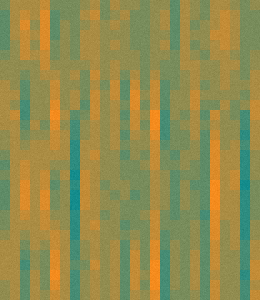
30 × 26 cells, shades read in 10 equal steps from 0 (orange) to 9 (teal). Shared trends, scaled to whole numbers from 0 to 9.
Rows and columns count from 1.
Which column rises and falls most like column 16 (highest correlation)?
6
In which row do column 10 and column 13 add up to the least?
2
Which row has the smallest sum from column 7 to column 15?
10
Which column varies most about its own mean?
3
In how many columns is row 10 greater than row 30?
6
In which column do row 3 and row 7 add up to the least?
5
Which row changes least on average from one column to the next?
7
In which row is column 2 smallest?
12
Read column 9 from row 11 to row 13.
6 5 4
